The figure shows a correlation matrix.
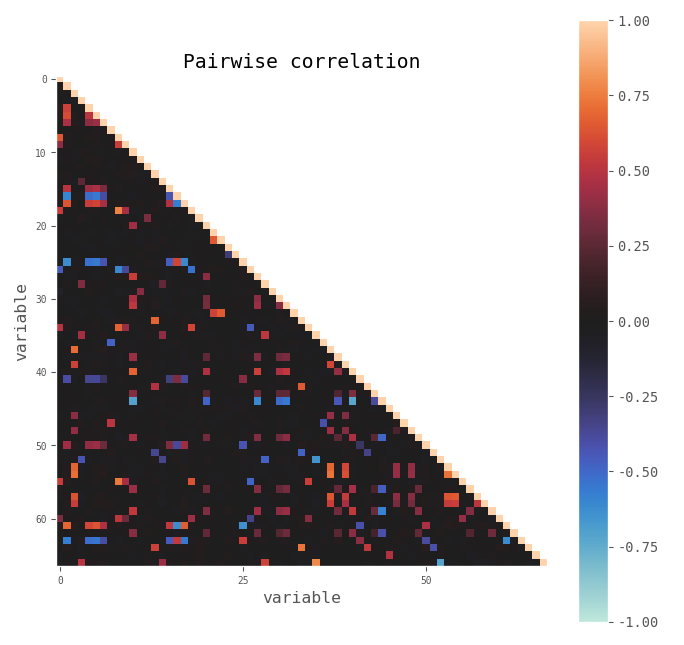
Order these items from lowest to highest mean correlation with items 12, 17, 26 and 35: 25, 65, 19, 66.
25, 65, 19, 66
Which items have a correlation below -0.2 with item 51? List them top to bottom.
13, 33, 42, 64
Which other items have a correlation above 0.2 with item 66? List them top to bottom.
3, 14, 28, 35
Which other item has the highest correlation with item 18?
8
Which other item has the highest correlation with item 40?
10
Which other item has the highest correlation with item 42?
33
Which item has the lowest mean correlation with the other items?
44
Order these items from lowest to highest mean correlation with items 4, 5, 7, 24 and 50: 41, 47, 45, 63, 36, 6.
63, 41, 36, 45, 47, 6
